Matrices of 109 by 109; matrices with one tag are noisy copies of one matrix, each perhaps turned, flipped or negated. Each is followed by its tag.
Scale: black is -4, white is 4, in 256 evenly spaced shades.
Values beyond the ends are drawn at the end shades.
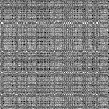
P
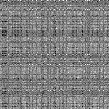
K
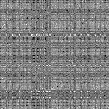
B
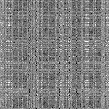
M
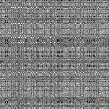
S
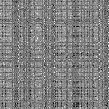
K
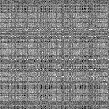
M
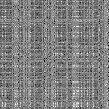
K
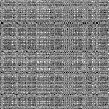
P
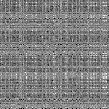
K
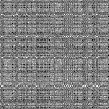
P
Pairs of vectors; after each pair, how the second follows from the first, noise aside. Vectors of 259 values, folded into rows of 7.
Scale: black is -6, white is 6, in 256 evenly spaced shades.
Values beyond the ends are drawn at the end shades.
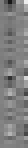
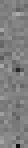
reversed, partly zeroed.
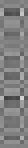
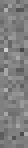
reversed, partly zeroed.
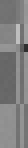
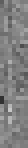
reversed, partly zeroed.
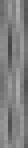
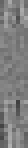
reversed, partly zeroed.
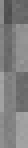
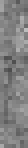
wrapped around, partly zeroed.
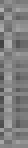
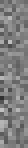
sign-scrambled.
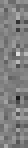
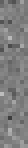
reversed, partly zeroed.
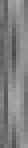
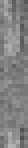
reversed, partly zeroed.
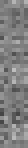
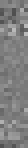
reversed, negated, partly zeroed.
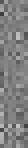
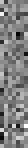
negated, scaled up.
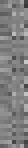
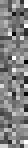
negated, scaled up.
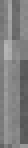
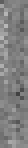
reversed, negated, partly zeroed.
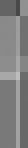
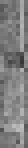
wrapped around.
